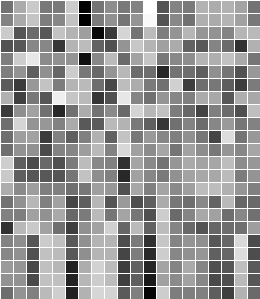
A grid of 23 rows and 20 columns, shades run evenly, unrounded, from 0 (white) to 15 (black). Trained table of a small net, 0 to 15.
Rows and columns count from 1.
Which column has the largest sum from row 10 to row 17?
4
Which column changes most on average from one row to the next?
5
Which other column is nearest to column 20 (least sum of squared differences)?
11
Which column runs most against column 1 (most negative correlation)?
3
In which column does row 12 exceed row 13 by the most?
1
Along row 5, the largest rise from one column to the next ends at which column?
7
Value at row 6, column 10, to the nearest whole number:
4
